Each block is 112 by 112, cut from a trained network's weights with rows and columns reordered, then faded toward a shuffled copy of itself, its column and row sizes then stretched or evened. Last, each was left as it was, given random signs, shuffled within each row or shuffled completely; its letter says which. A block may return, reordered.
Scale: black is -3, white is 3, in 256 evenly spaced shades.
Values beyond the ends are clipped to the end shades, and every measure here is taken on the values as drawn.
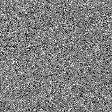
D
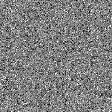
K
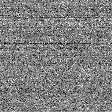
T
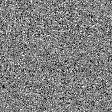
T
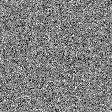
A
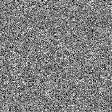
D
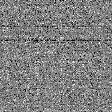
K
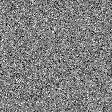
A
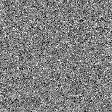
T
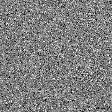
D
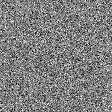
A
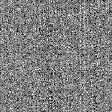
K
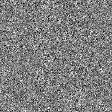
D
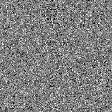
K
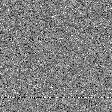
T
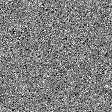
A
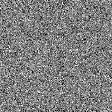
D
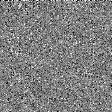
D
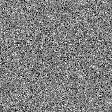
T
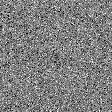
A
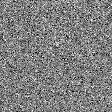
T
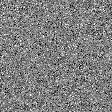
T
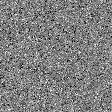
A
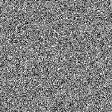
K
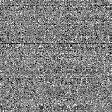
K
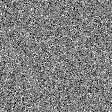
A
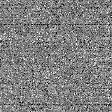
K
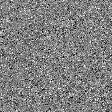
D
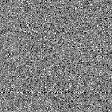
K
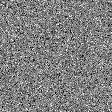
A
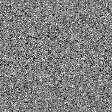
D
